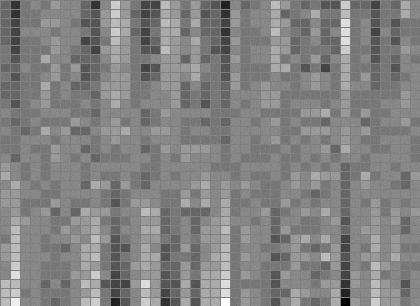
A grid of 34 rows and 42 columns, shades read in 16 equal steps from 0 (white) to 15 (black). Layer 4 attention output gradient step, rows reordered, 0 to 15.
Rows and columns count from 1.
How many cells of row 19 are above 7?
15
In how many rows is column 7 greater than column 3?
7
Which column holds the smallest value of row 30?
2
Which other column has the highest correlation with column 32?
13
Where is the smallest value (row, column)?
34, 23
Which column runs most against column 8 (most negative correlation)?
5
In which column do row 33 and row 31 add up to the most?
35
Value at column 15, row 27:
6
